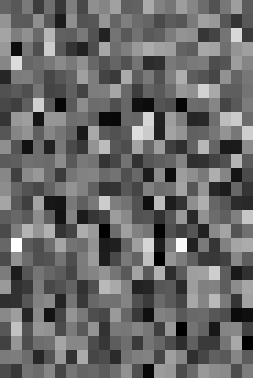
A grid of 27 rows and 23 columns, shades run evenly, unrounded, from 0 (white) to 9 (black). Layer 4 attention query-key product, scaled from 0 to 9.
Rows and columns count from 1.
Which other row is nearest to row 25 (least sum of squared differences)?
12
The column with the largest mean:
6
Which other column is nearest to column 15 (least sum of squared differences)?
10
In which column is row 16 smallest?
23
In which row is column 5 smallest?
4
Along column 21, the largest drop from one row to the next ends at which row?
9
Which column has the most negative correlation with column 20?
2
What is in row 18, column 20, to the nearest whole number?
7
